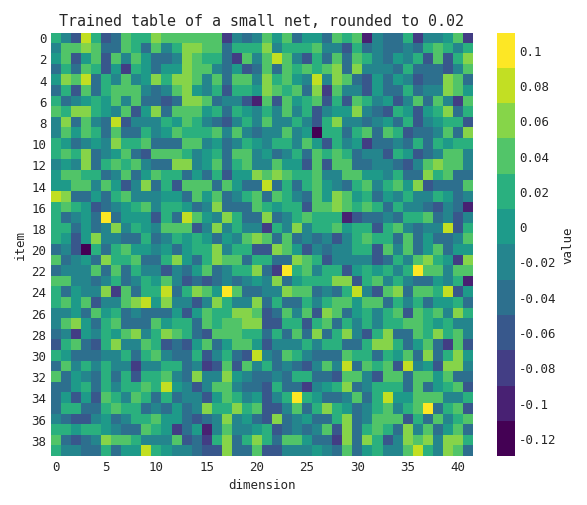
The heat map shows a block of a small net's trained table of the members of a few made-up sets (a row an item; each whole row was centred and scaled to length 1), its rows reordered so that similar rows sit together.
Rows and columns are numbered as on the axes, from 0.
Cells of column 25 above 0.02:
7
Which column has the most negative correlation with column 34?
35
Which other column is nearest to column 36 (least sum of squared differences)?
17
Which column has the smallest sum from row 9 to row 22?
32
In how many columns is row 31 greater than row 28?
13
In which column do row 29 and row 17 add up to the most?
5
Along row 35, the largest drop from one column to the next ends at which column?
38
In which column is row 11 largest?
3
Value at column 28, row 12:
0.04
